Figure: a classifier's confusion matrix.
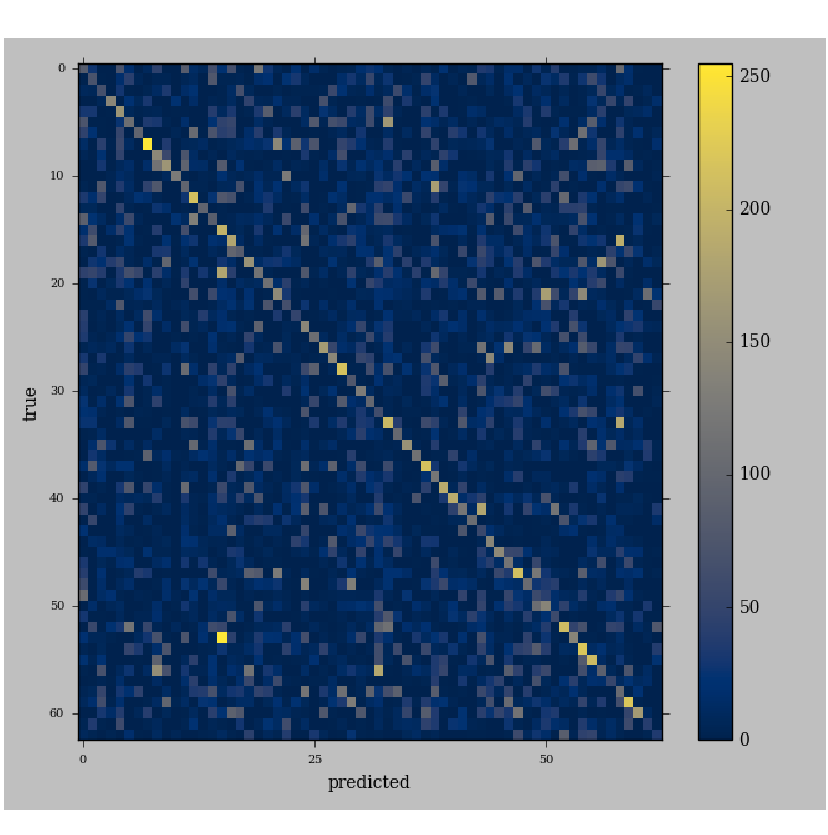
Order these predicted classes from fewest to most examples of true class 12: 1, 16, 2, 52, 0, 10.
10, 1, 0, 2, 16, 52
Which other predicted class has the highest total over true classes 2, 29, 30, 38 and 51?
16
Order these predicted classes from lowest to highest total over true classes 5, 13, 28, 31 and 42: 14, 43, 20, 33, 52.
43, 20, 14, 52, 33
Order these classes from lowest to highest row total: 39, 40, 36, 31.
36, 31, 40, 39
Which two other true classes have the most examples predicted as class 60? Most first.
30, 27
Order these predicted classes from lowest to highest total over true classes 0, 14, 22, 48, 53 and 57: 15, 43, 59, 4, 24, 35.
35, 59, 43, 4, 24, 15
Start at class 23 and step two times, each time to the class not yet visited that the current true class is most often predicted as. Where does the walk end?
21
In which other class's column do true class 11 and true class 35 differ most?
38
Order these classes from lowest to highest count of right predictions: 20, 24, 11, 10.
11, 20, 10, 24
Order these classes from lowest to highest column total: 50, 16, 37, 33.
37, 50, 16, 33
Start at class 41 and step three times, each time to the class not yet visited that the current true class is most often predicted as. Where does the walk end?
58
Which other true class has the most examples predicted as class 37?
60
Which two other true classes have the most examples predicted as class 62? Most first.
52, 22
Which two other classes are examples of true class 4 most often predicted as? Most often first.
20, 31
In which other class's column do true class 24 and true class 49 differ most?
19
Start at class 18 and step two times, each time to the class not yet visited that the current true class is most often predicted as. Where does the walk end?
32
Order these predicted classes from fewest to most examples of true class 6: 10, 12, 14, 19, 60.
10, 60, 19, 14, 12
